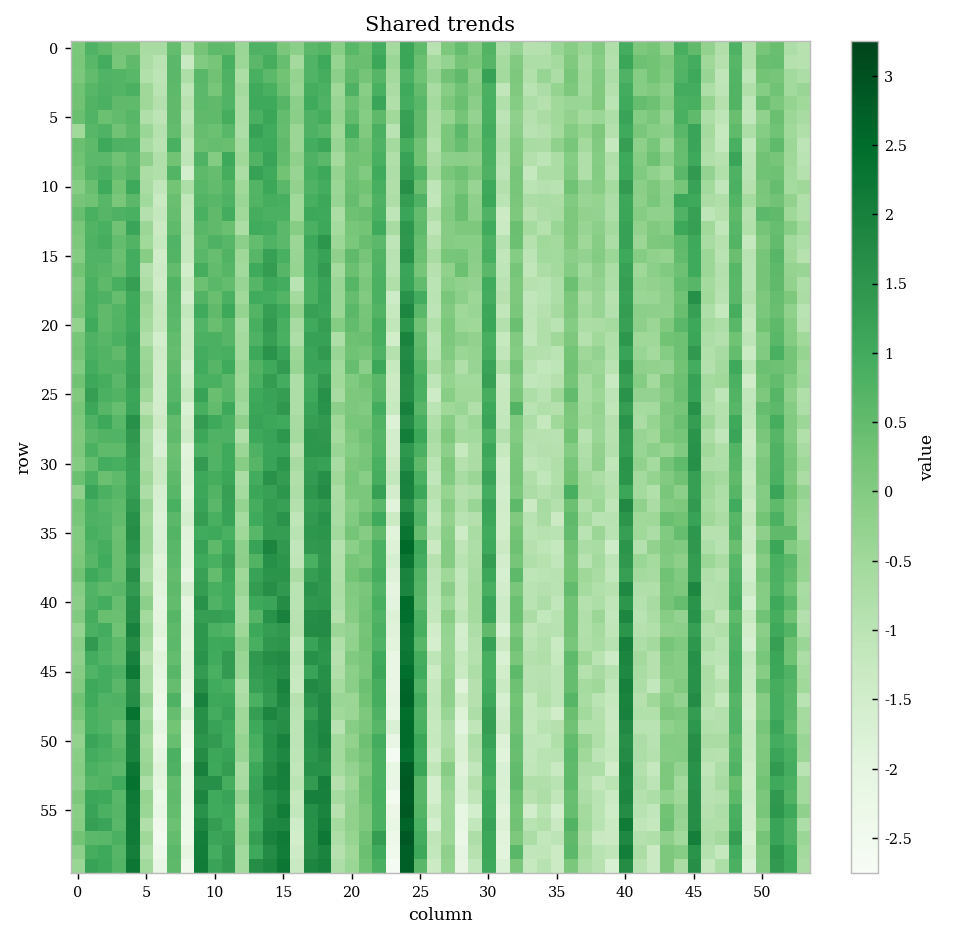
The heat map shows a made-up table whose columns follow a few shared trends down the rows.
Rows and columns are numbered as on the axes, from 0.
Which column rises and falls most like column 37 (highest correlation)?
49
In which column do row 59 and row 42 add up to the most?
24
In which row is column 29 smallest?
55
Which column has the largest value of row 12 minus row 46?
28
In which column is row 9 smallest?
8
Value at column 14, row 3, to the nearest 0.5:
1
